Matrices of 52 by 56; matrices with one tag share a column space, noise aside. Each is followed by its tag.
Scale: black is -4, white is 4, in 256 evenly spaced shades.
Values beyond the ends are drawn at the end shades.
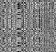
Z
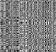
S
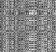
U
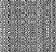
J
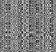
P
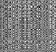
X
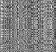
X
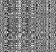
P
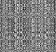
P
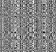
P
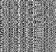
J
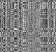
Z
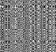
X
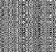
J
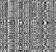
S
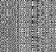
J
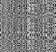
P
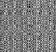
U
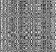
P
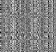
P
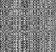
U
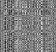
U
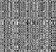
S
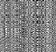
J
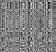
Z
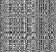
P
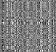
S
